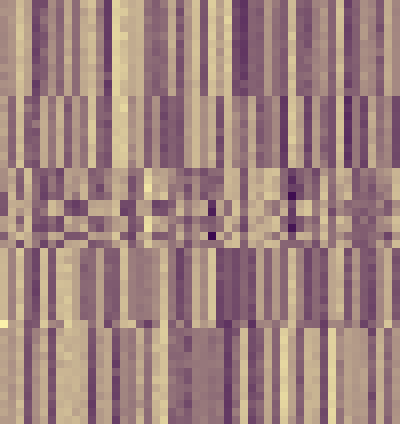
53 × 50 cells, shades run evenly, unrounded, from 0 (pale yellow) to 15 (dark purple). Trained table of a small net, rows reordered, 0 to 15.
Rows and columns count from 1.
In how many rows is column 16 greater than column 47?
3
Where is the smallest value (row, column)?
41, 1
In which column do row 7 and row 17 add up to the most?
44
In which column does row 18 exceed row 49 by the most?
36
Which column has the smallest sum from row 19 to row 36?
43
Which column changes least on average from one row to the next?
45
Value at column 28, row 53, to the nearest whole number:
8
